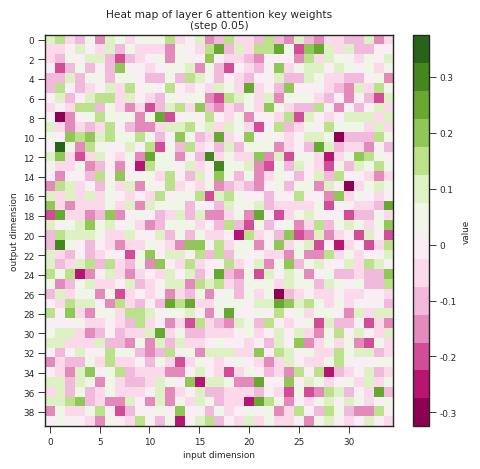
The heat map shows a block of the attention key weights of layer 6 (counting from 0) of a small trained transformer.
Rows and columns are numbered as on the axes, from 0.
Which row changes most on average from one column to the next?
12
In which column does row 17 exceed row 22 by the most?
8
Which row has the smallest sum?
26
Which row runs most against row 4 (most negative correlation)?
30
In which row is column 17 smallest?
6
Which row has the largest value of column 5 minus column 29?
10
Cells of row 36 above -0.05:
13
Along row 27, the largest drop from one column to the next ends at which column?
15
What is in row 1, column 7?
-0.1
